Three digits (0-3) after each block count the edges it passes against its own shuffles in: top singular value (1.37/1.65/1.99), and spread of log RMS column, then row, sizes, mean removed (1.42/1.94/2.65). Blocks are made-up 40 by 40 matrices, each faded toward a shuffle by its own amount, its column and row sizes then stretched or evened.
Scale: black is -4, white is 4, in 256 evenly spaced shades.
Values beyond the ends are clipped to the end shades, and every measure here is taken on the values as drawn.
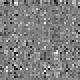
2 1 2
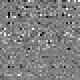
0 0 2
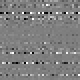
2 0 3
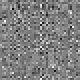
3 2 0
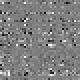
0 2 3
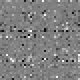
0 1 2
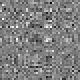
3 1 2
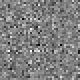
0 1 1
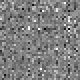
1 2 1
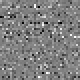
0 0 2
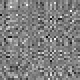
3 1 1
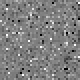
0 1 0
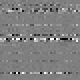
3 0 3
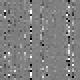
1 3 0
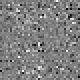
1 1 2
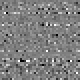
1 0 3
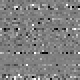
0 0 3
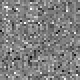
2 0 0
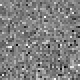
0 0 1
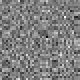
3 0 1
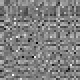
3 0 1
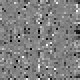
2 2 0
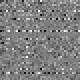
1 0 3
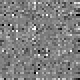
2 1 2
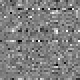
2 1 2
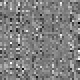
2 3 0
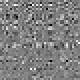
3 1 2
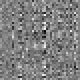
3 3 0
